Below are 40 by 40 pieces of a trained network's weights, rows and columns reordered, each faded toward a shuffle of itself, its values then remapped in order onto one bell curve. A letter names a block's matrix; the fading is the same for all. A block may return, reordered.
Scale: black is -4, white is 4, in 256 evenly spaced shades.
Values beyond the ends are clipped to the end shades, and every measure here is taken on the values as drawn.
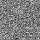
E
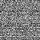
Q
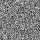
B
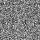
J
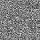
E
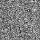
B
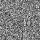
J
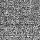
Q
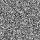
J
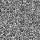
B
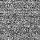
Q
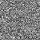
E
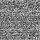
Q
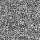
E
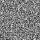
B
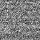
Q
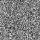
B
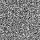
J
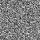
B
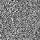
B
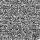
Q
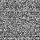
Q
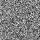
J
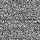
Q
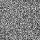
B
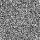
B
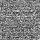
Q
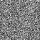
J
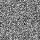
J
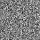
J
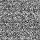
Q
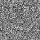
E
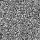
J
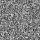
J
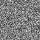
E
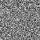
E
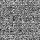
Q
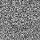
E
